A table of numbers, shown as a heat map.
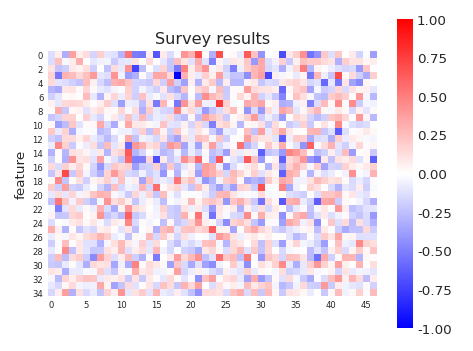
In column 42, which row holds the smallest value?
25
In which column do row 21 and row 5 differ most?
1
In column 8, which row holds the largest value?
21
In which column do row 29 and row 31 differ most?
24
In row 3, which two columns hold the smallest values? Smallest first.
18, 31
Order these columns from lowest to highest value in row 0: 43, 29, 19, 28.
43, 29, 19, 28
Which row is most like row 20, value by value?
26
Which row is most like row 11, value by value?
19
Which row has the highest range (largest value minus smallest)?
3
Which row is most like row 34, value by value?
28
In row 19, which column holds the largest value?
30
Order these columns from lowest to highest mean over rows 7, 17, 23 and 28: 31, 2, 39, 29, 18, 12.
18, 12, 39, 31, 29, 2
